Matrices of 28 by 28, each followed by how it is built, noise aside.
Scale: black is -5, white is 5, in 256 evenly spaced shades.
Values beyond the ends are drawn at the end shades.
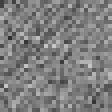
Hankel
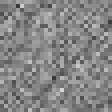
Hankel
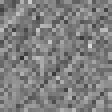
Hankel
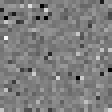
sparse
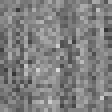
blocks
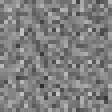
repeating rows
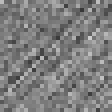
Hankel
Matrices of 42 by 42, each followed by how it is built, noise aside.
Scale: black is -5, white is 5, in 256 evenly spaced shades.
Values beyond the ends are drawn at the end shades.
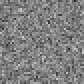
noise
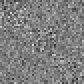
block diagonal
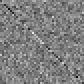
diagonal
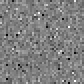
sparse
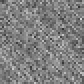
Toeplitz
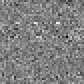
uneven rows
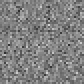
repeating columns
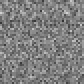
repeating columns
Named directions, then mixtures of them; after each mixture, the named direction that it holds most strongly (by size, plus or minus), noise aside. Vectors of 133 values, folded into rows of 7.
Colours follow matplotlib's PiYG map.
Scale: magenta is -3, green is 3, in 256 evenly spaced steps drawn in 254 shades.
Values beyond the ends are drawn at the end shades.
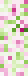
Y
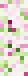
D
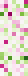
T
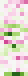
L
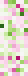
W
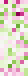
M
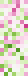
D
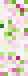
W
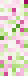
Y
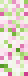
T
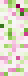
W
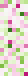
D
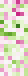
M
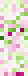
Y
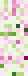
L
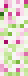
T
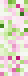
W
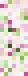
D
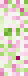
W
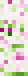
L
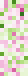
W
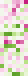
L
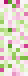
M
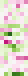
L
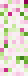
T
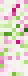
Y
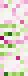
L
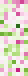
M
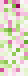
M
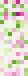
M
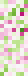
Y
